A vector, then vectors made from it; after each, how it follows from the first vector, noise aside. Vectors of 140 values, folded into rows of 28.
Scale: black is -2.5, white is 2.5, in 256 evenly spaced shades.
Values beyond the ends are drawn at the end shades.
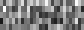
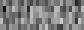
negated, shrunk.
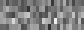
wrapped around, shrunk.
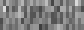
shrunk.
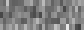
wrapped around, shrunk.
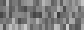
wrapped around, shrunk.
